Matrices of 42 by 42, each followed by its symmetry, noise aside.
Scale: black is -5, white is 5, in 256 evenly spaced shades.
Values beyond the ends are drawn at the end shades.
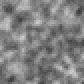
symmetric.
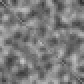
symmetric across the other diagonal.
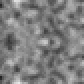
mirrored top to bottom.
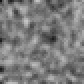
no symmetry.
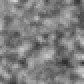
no symmetry.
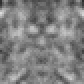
mirrored left to right.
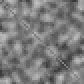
symmetric.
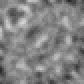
symmetric.
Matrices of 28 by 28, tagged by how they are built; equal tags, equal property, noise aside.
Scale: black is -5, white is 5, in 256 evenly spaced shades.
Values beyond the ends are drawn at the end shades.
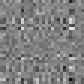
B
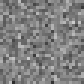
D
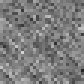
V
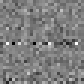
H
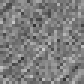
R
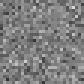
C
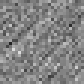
R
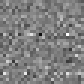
H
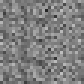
D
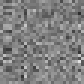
B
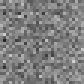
D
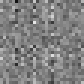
B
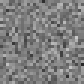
C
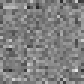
B
